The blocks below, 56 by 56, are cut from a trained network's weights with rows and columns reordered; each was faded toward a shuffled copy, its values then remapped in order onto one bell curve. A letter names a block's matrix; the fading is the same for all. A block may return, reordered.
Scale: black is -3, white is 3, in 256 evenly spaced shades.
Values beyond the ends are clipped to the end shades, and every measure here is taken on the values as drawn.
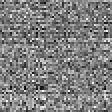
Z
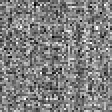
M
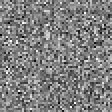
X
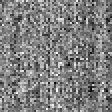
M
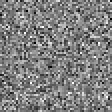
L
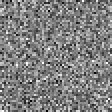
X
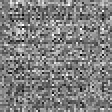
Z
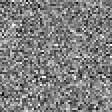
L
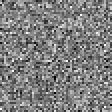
L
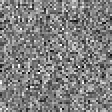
X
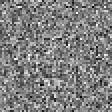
X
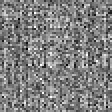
M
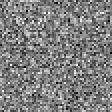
L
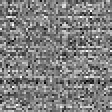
Z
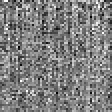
M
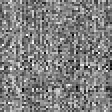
M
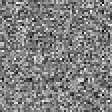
X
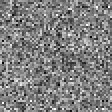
L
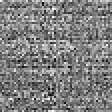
Z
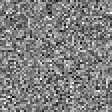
X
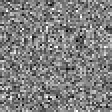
X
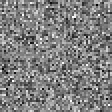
L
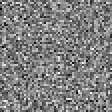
X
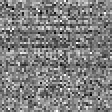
Z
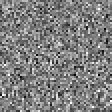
X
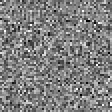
X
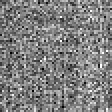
M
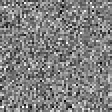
X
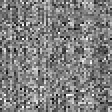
M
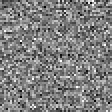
L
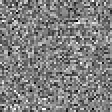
L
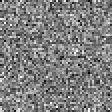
L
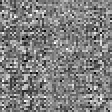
Z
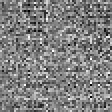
Z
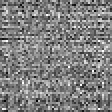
Z
